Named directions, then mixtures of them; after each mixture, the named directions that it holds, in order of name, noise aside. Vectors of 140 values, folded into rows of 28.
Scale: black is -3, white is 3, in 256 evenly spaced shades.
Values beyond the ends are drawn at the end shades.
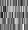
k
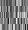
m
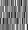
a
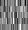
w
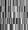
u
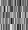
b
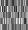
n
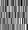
a, k, n.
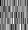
a, b, w.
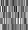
n.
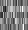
k.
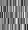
k, m.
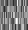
k, m, n.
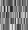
b, m.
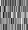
b, n, u.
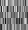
n.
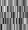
n, w.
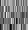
b, m, n.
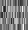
b, k.
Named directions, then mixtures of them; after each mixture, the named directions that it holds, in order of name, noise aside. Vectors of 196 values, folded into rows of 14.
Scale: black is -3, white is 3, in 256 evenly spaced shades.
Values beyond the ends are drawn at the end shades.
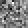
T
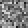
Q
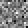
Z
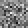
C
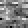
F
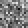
C, F, T.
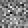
C.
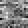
F.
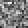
Q, Z.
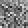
C, T.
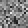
C, Z.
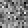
C, Q, T.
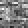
F.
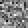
C, F, Q.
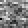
C, F.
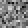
T, Z.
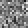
C, Z.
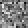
Q.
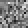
C, T, Z.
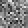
C, T.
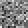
C, Q.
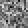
C, Q, Z.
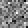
Z.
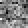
F, T, Z.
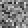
Q.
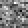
C, F, Q.
